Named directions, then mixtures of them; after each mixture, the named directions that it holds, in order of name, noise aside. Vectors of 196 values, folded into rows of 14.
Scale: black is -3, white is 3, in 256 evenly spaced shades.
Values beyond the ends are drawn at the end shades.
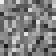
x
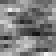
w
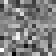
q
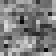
w, x.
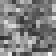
q, w, x.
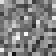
q, x.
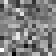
q.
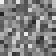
x.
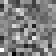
q.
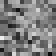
q, w.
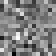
q.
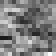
q, w.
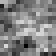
q, w.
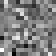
q.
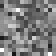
q, w.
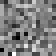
q, x.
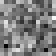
w, x.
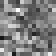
q, w.
